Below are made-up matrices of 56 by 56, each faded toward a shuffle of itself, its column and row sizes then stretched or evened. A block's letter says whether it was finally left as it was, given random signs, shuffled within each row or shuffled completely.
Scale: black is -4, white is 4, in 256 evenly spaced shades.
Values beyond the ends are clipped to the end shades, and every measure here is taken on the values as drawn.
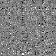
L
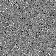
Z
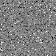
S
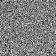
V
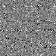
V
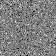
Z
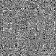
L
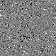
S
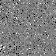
V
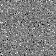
S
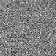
L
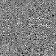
L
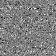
S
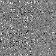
V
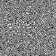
V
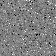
Z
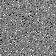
Z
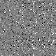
V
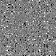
L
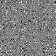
L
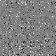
L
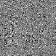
L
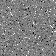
Z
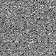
S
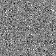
V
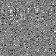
L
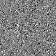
V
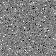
Z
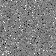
Z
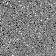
Z
